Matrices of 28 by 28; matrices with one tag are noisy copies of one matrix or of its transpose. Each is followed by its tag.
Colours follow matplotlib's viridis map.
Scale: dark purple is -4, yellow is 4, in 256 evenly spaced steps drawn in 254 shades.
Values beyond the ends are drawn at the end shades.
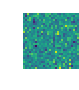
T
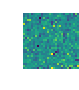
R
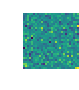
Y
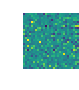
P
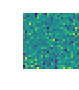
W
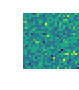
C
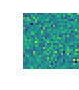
T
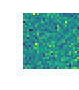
R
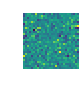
P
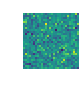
C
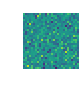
W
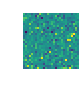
W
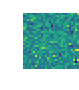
T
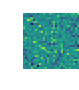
T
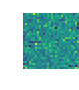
R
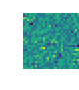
T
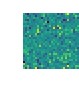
Y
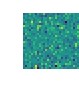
P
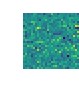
P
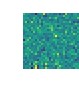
P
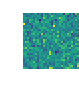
R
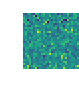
Y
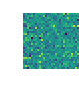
Y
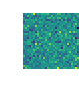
R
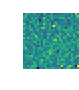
R
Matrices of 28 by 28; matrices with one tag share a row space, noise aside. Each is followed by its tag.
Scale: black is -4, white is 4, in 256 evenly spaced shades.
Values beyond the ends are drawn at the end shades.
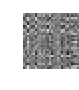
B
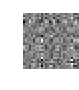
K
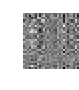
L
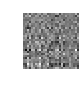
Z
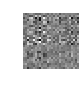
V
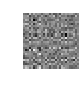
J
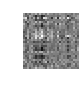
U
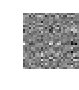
K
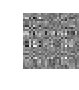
J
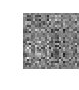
Z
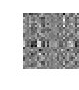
L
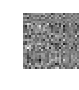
Z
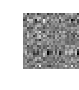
V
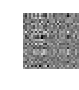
U
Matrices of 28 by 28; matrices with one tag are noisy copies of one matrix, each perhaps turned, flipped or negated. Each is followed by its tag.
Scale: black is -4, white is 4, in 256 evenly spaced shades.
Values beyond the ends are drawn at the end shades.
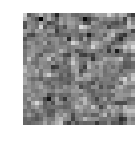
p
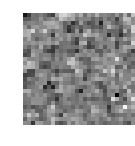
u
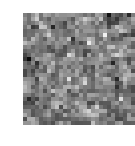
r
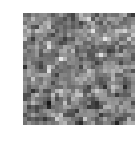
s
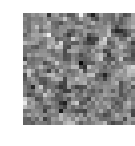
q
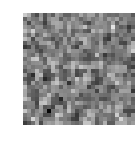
p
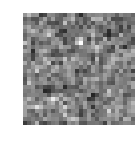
s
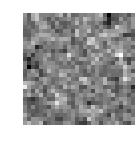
r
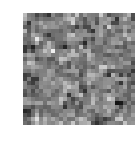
p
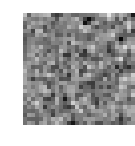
p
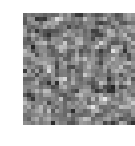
s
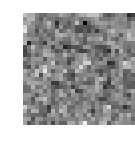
u
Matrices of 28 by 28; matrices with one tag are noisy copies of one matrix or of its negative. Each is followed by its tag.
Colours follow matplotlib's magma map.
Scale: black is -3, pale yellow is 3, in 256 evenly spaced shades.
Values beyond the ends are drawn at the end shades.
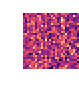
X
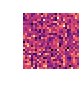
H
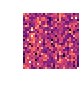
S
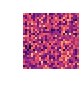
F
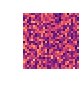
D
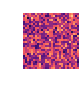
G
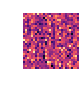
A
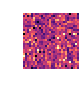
A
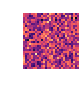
S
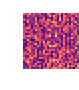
D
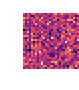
F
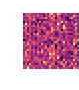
F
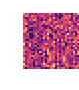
S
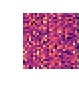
F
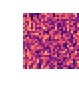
G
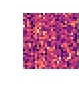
A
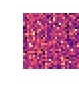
X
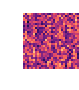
A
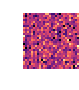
F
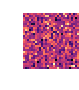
S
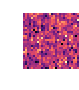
G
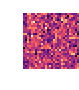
X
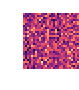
F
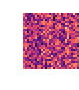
X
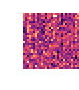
D
